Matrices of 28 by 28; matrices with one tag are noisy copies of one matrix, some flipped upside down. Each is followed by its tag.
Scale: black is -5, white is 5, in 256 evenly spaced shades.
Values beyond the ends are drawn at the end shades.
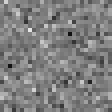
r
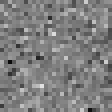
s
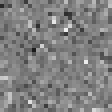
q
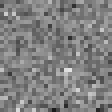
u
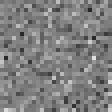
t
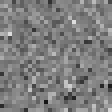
q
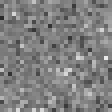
u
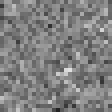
u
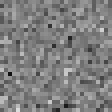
u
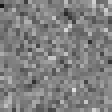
q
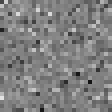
r
